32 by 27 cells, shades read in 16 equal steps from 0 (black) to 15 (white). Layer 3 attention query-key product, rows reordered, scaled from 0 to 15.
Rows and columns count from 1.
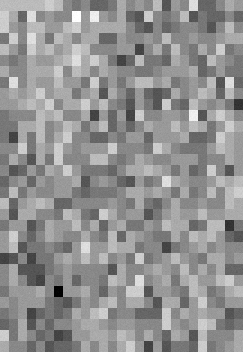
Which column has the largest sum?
9
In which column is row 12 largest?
26
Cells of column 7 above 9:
10
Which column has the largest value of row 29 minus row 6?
19
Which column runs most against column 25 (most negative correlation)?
11
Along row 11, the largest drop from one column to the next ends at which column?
23
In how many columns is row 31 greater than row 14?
12
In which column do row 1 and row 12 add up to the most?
22
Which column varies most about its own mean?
4
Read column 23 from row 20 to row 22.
11 7 10
